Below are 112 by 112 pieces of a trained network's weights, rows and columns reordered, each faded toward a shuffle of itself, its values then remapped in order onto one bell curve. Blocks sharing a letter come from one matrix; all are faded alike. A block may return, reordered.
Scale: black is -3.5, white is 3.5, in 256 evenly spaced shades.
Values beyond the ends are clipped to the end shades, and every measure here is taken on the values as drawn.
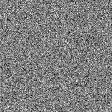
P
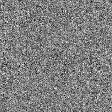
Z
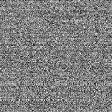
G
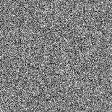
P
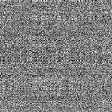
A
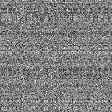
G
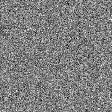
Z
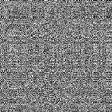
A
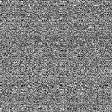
A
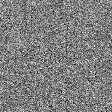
Z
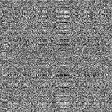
A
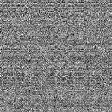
G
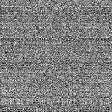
G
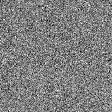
P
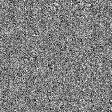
Z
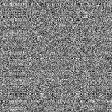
A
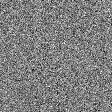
P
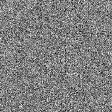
Z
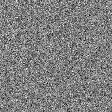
P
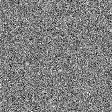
P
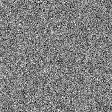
P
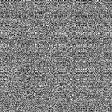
A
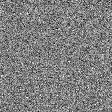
P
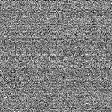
G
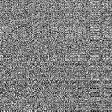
A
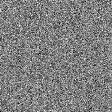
P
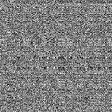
A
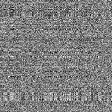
A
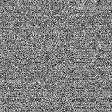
G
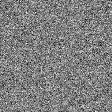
P
